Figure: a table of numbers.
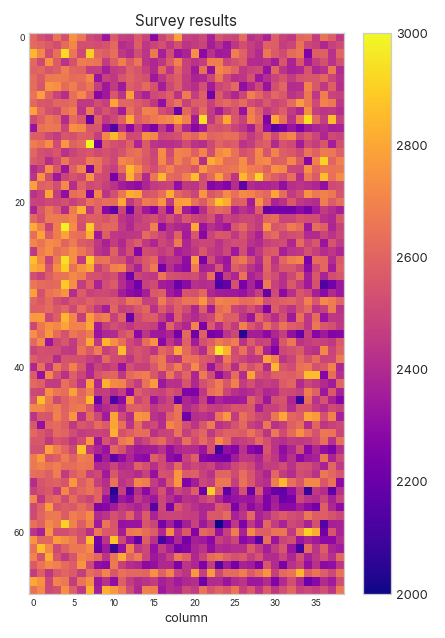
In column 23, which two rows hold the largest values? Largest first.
38, 20
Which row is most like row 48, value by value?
8
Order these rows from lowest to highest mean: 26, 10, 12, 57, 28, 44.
57, 44, 26, 28, 12, 10
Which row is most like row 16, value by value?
19
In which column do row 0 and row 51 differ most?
18
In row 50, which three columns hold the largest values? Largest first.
6, 2, 3
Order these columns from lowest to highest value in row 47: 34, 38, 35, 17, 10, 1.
1, 34, 38, 35, 17, 10
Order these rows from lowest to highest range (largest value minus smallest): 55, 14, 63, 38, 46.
14, 63, 46, 38, 55
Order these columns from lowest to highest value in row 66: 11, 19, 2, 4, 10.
10, 19, 2, 11, 4
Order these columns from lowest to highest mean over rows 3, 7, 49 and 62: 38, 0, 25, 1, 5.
25, 38, 5, 0, 1
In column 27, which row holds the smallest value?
55
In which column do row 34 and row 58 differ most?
12
